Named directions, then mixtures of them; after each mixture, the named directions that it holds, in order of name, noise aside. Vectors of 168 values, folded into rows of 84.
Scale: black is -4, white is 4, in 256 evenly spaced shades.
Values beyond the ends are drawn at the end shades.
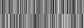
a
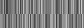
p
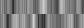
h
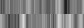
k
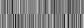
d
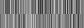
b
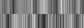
h.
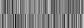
d.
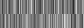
a.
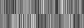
b, h, p.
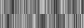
d, h.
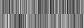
a, b, d.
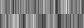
b, h, k.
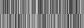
b, d.
